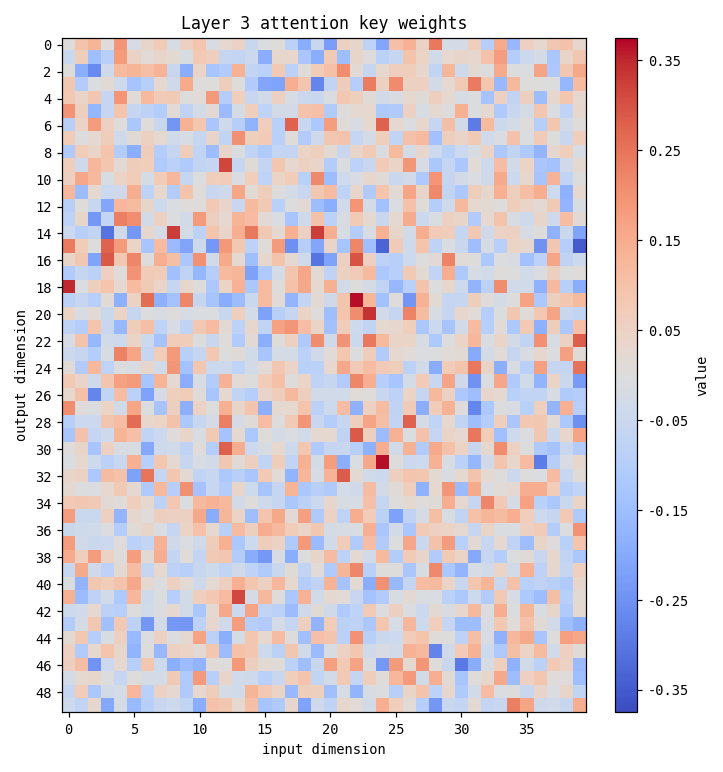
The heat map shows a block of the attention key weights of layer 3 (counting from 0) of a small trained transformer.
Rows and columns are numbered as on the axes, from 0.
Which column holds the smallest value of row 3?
19
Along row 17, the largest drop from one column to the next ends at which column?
14
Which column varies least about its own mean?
32
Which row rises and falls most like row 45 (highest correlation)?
7
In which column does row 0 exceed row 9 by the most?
28
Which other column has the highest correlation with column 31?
39
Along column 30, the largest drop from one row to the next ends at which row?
46
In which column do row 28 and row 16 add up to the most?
5
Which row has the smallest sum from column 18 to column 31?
15
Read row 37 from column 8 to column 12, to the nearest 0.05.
-0.05 0 -0.05 0.05 0.15
